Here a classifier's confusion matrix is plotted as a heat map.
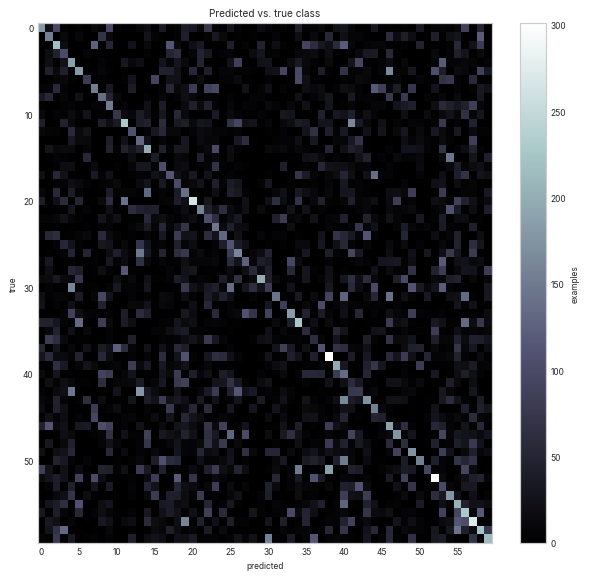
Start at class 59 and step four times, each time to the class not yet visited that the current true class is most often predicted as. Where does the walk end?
42
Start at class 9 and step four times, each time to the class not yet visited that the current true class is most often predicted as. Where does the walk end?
23
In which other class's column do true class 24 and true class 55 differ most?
5
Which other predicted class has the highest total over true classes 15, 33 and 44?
54
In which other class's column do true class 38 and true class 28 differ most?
11
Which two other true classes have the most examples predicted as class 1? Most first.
46, 36
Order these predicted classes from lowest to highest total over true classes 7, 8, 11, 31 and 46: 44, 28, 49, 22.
28, 49, 44, 22
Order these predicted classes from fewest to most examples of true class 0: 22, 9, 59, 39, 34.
59, 39, 34, 22, 9
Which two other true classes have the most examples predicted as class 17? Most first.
2, 44
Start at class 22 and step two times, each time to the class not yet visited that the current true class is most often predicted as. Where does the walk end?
37
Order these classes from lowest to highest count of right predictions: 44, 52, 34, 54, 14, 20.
44, 54, 14, 34, 20, 52
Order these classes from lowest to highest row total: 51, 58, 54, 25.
25, 54, 58, 51
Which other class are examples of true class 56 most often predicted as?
58
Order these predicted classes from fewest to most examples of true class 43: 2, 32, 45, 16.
45, 32, 2, 16
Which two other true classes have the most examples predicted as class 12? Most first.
39, 21
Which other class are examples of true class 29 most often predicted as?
48
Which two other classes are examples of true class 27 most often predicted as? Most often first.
53, 33
